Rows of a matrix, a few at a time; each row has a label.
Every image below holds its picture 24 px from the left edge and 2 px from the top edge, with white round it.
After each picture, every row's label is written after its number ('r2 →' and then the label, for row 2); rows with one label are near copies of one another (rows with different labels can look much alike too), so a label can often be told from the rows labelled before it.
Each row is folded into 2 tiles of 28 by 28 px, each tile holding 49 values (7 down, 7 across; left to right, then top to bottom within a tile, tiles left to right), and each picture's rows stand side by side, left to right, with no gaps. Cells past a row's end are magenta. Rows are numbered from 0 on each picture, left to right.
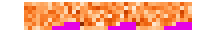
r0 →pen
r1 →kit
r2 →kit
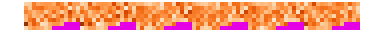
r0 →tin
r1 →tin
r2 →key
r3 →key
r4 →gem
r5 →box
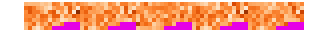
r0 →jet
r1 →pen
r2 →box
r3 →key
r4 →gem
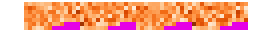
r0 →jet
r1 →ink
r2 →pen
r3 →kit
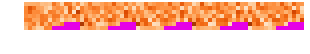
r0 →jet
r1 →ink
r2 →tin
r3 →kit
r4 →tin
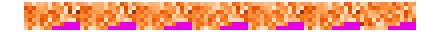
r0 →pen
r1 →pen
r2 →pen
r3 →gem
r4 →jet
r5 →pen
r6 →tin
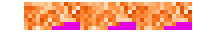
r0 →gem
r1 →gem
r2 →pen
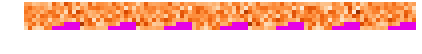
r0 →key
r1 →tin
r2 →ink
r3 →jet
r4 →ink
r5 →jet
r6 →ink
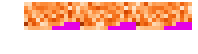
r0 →tin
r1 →kit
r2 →box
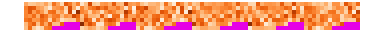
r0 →jet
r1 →kit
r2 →pen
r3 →tin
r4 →tin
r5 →gem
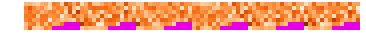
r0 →key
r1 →kit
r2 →tin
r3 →key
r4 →ink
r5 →ink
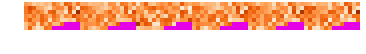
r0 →jet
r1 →gem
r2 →kit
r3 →gem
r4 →pen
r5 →pen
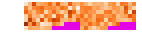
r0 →ink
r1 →gem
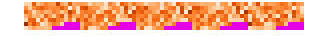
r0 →tin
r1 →gem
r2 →pen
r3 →gem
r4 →box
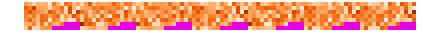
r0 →pen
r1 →box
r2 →tin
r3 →pen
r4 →kit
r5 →pen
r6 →key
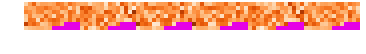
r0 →box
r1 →pen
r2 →kit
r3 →kit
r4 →gem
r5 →box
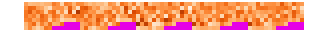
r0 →jet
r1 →gem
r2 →ink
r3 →ink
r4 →tin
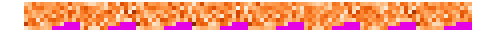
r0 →tin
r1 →key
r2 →tin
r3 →box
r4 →box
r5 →key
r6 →jet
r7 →ink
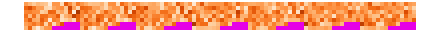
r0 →gem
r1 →gem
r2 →pen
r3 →box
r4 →jet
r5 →ink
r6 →kit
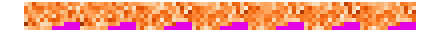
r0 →ink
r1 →ink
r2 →gem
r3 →key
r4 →pen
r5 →key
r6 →gem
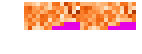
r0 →key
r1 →jet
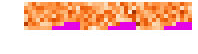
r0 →ink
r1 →gem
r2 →tin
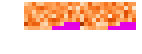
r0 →kit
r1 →ink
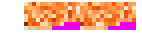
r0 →box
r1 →kit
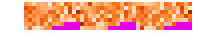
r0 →pen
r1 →box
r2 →key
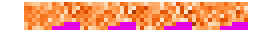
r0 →key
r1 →pen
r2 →pen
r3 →ink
